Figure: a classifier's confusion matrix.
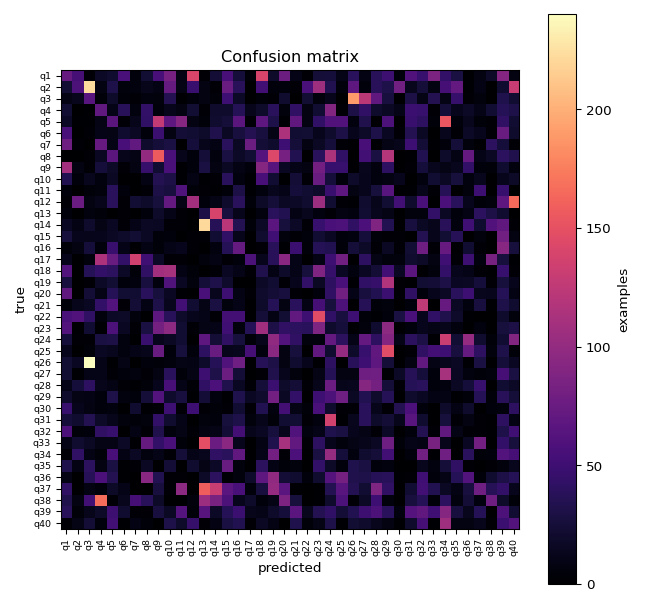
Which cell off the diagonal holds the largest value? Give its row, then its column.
q26, q3
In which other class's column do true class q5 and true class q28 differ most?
q34
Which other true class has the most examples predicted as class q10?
q18
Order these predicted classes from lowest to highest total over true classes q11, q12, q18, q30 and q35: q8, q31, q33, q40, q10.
q33, q8, q31, q40, q10
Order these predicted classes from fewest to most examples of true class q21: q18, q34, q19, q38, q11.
q38, q18, q19, q11, q34
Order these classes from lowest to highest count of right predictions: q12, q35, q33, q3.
q35, q3, q33, q12
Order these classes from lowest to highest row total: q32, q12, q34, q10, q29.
q10, q32, q29, q34, q12
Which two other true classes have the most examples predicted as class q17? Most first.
q7, q25
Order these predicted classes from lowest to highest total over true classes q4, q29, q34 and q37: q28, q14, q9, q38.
q38, q9, q28, q14
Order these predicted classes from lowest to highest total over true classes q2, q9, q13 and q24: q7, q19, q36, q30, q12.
q7, q12, q30, q36, q19
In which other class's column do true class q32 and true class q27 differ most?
q28
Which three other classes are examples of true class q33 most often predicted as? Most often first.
q13, q20, q15
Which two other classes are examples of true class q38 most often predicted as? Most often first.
q4, q13
